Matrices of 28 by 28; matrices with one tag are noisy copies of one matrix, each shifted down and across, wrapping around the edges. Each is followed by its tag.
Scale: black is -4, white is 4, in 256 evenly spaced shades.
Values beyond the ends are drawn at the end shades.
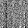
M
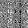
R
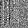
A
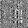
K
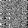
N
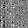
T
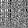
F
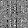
A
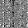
M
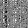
T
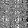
R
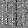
M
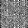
M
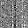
T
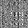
K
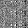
M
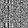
K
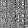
A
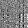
K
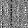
M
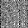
M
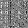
F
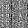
F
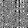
K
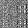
A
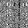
R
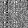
T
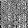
F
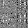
A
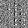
N
